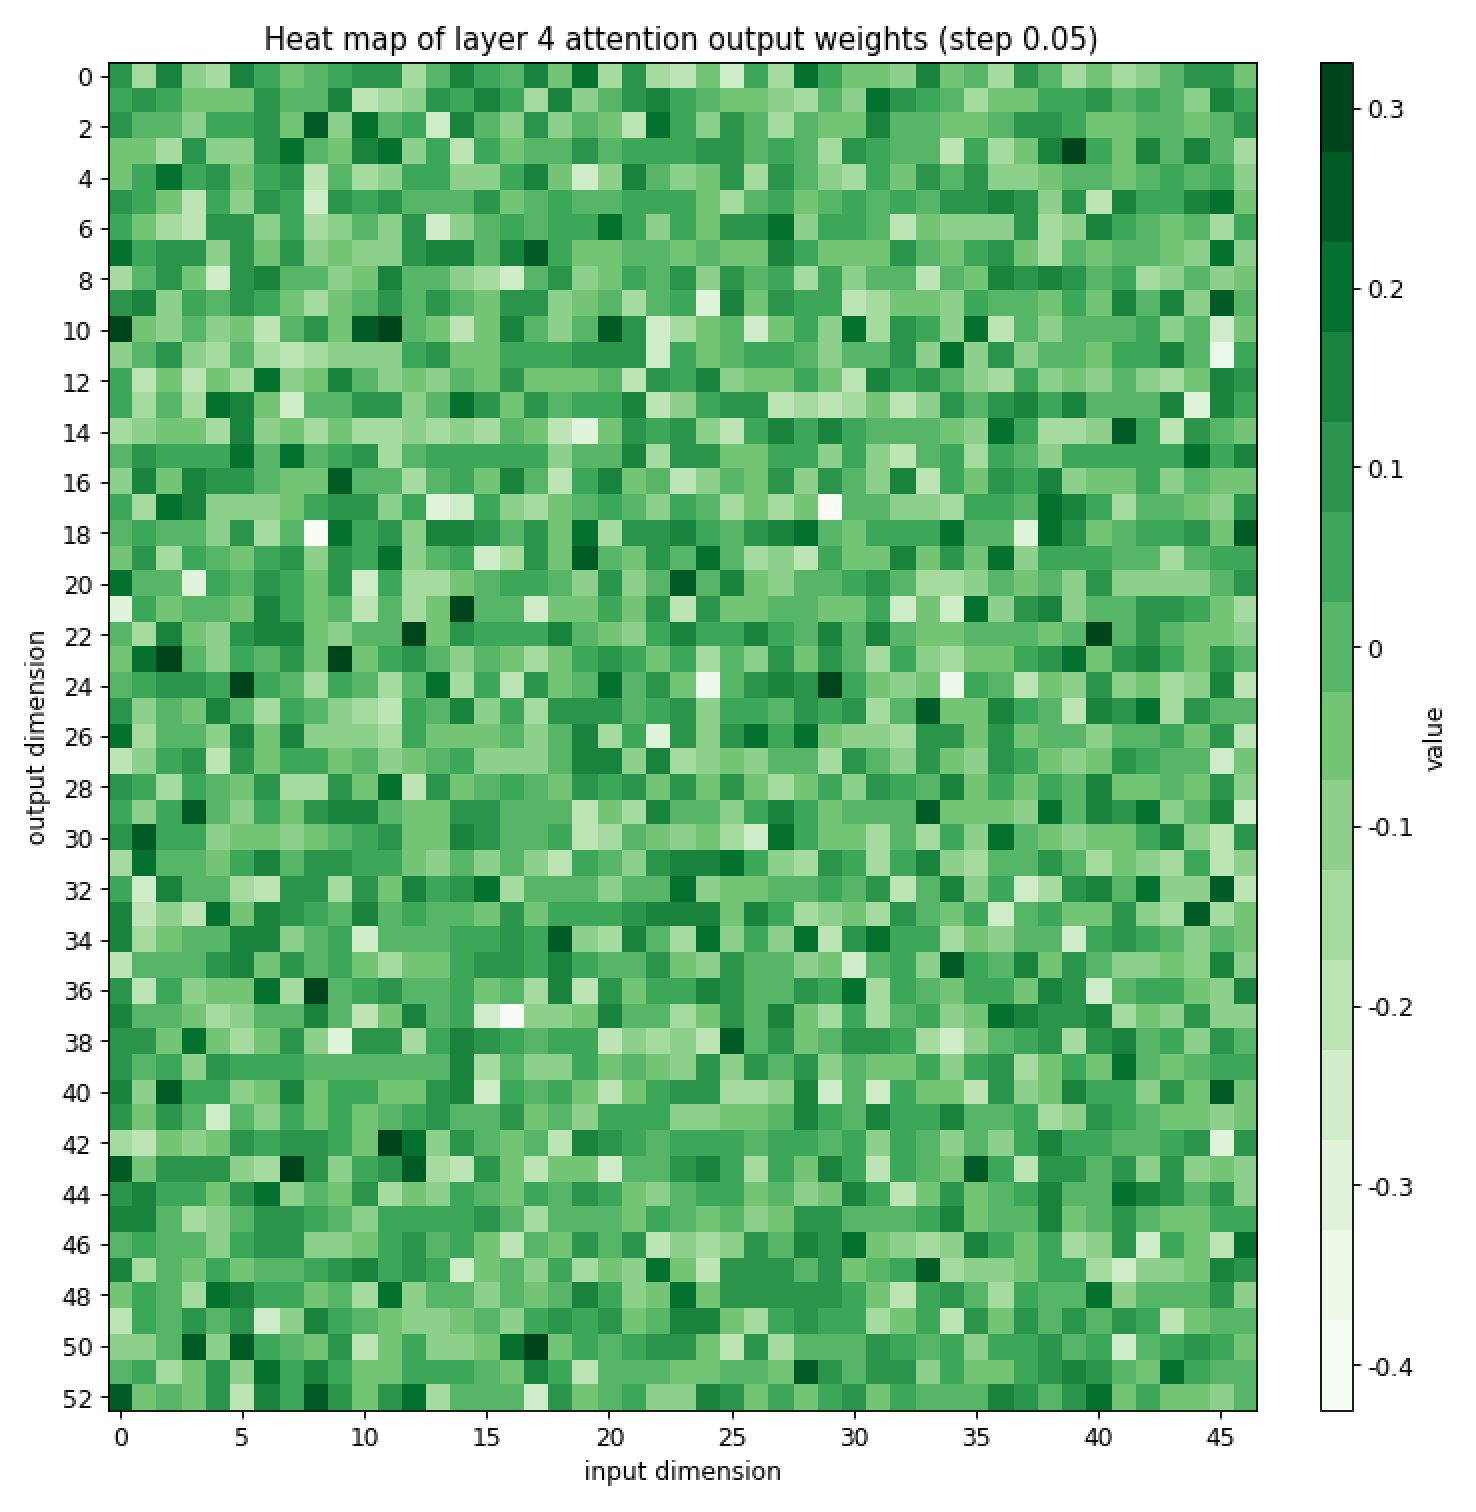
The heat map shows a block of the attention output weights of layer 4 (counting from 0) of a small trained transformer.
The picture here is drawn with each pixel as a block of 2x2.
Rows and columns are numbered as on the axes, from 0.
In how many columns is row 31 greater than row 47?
18
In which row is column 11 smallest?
25
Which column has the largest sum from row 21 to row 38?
14
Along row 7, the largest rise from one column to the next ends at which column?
45
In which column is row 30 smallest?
26
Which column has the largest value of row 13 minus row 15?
11
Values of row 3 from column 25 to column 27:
0.1 0 0.05
